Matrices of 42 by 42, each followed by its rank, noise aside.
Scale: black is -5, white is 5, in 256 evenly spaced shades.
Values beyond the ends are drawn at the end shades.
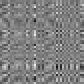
two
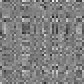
two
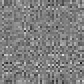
three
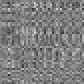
three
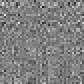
four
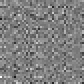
four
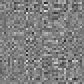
five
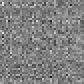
five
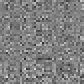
five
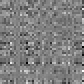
three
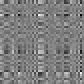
one
